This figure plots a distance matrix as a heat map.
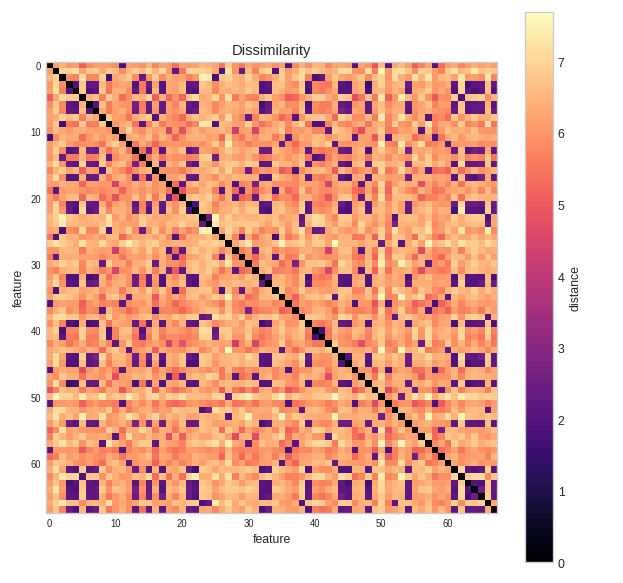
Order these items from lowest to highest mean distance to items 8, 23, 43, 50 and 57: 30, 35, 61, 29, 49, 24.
30, 35, 24, 49, 29, 61
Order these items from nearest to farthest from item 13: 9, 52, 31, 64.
64, 9, 52, 31
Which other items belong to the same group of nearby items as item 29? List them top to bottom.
1, 19, 26, 34
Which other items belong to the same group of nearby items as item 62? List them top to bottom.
5
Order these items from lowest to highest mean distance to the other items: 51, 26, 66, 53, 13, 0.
13, 51, 0, 26, 66, 53
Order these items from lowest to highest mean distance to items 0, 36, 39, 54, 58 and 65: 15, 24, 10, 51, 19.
51, 15, 19, 10, 24
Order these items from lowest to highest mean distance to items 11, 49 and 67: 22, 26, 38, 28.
22, 26, 28, 38
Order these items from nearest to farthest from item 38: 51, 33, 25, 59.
51, 59, 33, 25
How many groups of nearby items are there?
12
